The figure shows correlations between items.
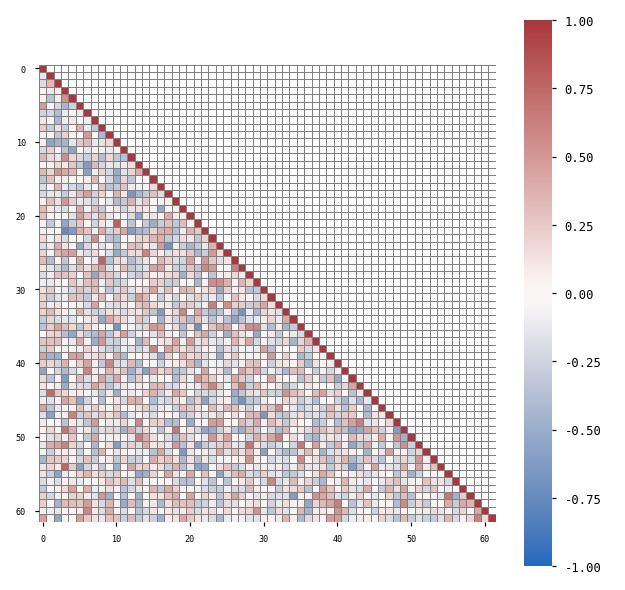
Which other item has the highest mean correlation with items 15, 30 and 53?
38
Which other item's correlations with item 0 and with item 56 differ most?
41
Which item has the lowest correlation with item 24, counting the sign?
17
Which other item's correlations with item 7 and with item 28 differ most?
51
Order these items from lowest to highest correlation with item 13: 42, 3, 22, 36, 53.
22, 53, 36, 3, 42
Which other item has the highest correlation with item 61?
59
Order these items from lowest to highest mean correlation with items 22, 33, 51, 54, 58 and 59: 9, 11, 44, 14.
11, 9, 14, 44
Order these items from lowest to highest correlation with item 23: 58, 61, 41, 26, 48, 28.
28, 61, 41, 58, 26, 48
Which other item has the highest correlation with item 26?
8
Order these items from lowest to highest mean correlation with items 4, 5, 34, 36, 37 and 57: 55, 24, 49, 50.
24, 50, 55, 49
